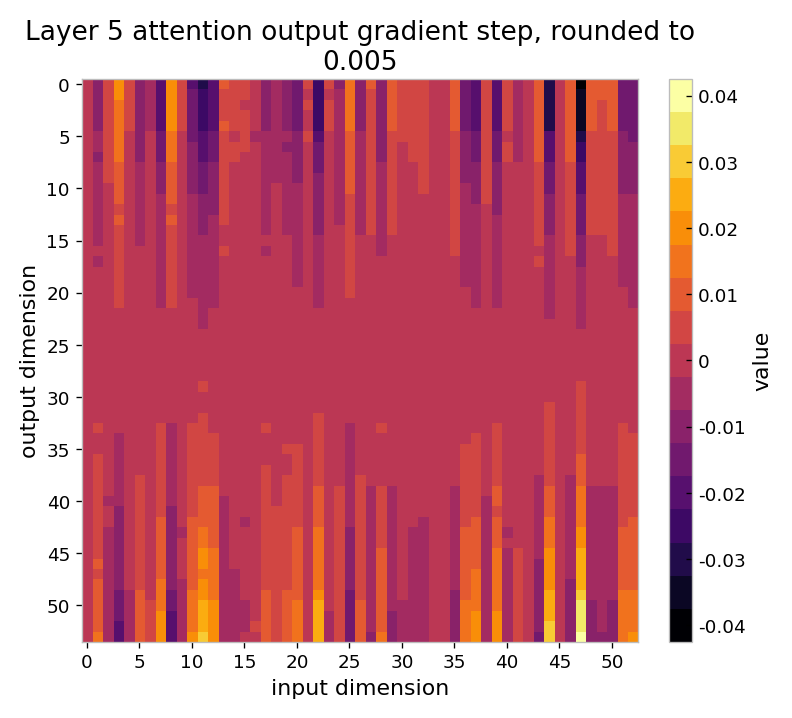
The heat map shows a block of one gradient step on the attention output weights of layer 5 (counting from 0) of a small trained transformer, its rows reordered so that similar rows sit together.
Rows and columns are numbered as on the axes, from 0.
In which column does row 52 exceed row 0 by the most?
47
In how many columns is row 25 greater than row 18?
13
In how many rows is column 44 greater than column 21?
23
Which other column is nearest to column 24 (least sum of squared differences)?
18
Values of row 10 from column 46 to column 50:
0.005 -0.02 0.005 0.005 0.005
